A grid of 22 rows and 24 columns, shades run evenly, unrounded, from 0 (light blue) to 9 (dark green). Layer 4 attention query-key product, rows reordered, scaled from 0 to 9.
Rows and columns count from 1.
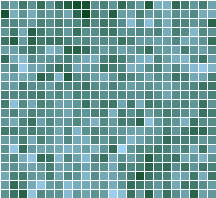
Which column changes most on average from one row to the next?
23
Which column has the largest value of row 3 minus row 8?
24
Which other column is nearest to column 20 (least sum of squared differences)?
5
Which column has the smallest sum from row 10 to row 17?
2
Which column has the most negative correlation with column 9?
19
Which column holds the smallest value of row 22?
13
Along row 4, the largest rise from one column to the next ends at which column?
4
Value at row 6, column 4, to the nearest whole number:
6
